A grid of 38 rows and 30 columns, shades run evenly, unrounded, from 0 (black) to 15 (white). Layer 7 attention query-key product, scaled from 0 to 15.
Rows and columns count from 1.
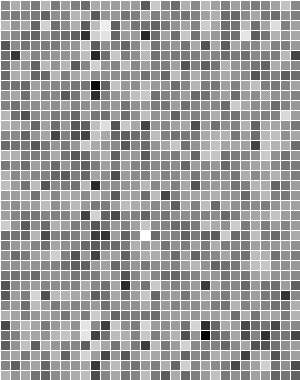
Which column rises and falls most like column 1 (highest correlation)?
21
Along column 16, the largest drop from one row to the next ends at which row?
30
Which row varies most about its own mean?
34
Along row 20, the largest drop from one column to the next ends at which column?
17
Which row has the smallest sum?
24
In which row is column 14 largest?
10
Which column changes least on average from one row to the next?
14
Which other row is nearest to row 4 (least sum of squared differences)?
13
